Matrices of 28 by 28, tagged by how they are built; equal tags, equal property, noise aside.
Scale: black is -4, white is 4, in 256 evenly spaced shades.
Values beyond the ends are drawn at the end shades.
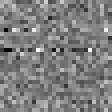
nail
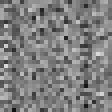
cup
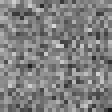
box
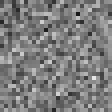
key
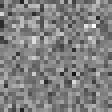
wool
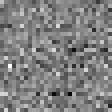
nail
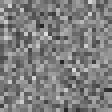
key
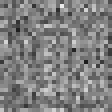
box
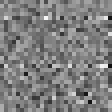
nail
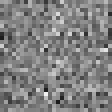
wool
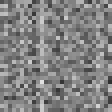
cup
